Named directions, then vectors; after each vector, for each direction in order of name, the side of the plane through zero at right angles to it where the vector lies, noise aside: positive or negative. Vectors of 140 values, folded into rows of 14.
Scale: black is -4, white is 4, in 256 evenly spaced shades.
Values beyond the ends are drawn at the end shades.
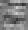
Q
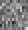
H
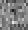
negative, negative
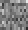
negative, positive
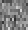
positive, positive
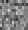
negative, positive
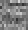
negative, positive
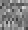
negative, positive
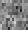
negative, negative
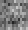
positive, positive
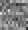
negative, positive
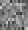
positive, negative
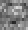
positive, positive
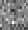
negative, negative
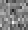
negative, negative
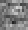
positive, positive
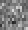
positive, positive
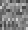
positive, negative
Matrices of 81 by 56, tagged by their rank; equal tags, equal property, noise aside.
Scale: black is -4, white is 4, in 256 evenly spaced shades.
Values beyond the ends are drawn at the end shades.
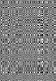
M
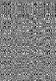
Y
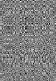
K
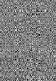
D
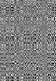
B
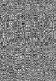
D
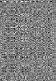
K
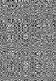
K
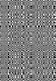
M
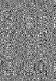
D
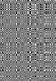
M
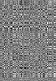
B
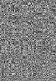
D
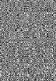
D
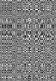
B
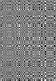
M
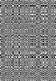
M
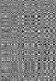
M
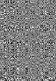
K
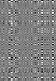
M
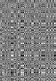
M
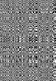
B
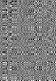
Y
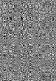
K
